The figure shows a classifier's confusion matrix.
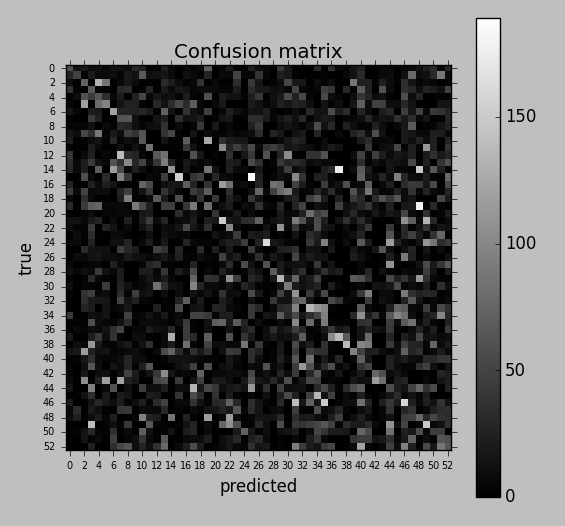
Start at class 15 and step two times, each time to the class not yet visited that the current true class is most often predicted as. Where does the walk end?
43
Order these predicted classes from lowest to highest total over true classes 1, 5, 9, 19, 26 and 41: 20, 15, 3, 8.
20, 15, 8, 3
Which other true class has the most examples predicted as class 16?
38
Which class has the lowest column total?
1
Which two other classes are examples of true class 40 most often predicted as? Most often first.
33, 31
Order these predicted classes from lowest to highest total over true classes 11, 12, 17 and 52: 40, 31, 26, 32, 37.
37, 32, 26, 31, 40
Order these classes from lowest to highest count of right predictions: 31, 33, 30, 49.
30, 31, 33, 49
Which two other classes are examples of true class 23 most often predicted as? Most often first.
51, 44
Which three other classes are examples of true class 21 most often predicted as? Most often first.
49, 46, 31
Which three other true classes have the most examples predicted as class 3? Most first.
49, 38, 44
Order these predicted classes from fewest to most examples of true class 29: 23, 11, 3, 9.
9, 11, 3, 23
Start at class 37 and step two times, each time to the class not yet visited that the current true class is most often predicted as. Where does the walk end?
48
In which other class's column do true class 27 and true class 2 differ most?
4
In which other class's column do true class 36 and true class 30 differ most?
17
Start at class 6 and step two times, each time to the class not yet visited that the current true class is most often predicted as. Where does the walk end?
8
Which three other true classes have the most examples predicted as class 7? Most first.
12, 43, 15
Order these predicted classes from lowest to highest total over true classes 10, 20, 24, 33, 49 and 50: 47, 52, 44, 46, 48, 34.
47, 48, 52, 46, 34, 44
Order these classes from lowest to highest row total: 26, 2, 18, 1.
26, 1, 2, 18
